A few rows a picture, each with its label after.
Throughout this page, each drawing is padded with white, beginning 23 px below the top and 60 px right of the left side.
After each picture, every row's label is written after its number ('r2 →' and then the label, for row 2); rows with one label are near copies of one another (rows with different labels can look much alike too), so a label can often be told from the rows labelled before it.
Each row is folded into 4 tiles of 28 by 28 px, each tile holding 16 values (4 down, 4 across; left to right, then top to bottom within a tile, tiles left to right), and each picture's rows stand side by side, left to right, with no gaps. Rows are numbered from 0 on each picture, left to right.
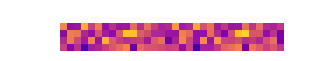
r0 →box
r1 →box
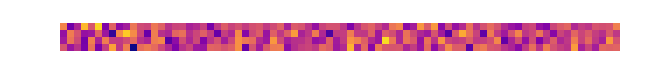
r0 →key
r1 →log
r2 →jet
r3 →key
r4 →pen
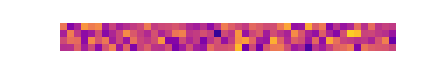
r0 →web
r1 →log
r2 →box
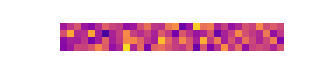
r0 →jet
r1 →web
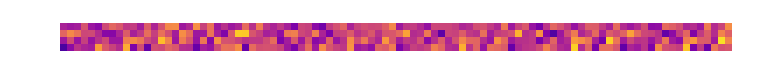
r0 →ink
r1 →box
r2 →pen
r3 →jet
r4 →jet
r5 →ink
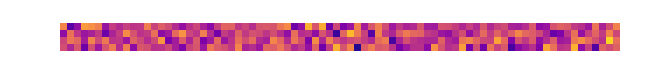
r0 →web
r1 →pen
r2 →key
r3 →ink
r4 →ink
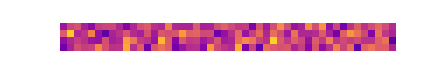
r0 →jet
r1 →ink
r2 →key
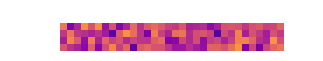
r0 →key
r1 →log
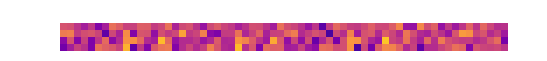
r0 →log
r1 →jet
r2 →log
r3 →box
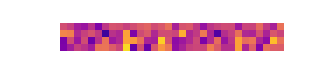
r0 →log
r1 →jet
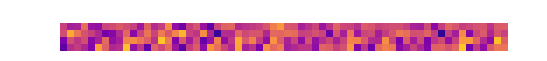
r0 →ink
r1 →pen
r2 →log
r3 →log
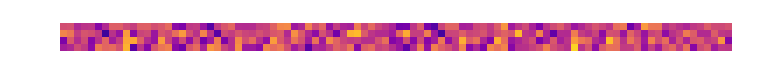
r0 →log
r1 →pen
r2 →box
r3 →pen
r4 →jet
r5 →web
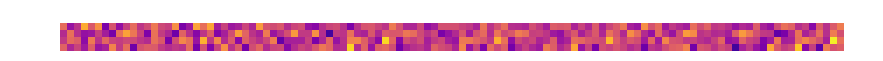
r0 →key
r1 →web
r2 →jet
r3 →ink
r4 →ink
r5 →box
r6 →ink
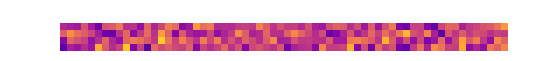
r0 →ink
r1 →web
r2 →ink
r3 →pen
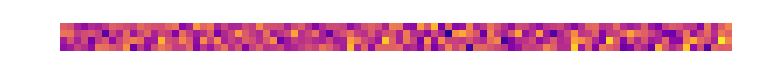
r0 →log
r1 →web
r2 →jet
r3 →key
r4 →jet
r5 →ink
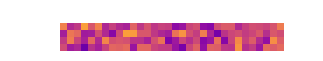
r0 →box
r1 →pen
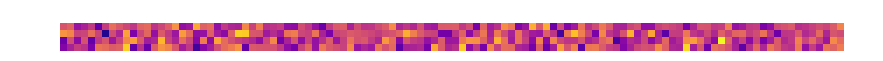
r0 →log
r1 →box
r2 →pen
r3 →ink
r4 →key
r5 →jet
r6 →pen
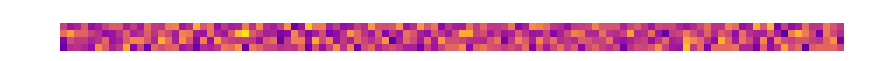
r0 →ink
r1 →box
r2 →web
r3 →box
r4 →web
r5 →jet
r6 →key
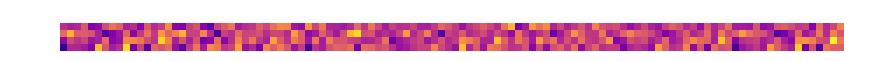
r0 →ink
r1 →pen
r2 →box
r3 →jet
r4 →web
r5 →ink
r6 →ink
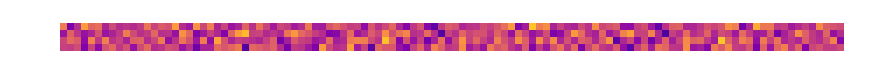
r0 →web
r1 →box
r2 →ink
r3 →pen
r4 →web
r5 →pen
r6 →web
